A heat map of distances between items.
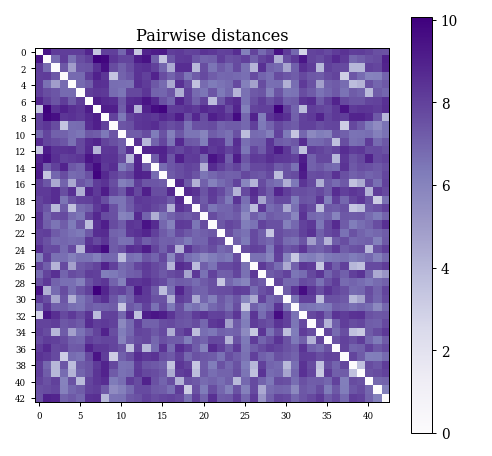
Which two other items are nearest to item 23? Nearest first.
35, 33
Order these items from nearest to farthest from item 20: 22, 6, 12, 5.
5, 22, 6, 12
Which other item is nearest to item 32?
0
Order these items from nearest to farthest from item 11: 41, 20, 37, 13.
13, 20, 41, 37
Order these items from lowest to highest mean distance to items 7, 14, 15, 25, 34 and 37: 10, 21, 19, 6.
10, 19, 21, 6
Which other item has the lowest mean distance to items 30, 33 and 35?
23
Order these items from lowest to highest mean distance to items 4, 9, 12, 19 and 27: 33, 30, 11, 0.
30, 0, 11, 33
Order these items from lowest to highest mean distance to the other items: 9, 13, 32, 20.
20, 9, 32, 13
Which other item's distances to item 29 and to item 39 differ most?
34
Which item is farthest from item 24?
8
